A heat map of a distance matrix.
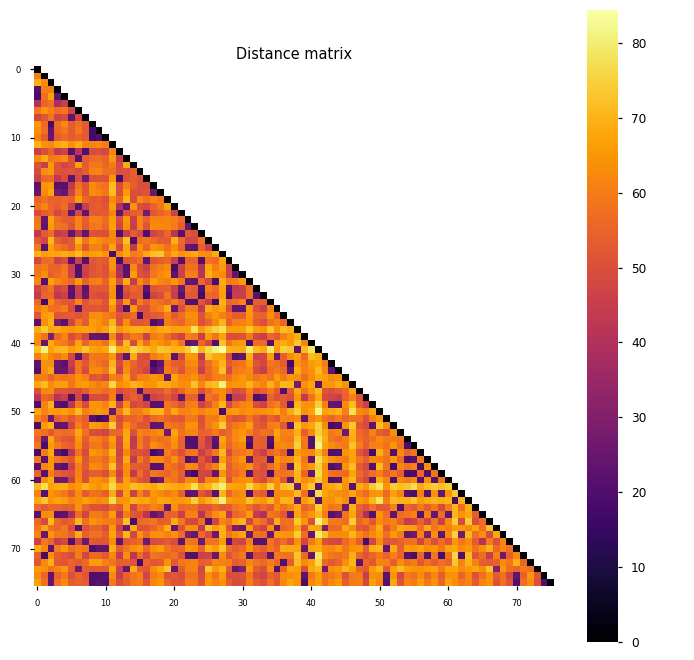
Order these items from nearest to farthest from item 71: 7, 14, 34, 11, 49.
34, 14, 7, 49, 11
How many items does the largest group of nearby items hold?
14
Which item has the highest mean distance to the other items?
41
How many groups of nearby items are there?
10
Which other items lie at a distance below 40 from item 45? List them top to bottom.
19, 53, 64
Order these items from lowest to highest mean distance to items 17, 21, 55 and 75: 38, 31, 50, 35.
31, 35, 50, 38
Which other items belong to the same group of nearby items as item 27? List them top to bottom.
11, 50
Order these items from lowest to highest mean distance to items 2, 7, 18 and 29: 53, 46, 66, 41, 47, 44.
44, 47, 53, 66, 46, 41
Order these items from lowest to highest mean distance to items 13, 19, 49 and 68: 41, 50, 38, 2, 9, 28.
28, 9, 2, 50, 38, 41
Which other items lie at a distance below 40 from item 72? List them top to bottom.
15, 36, 47
